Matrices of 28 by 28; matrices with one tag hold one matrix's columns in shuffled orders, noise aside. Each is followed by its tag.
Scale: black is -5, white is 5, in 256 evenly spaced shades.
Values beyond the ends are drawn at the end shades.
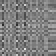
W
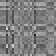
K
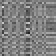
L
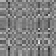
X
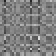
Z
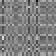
Z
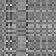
W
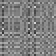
L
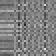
W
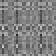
K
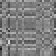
X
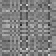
W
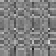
X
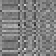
W
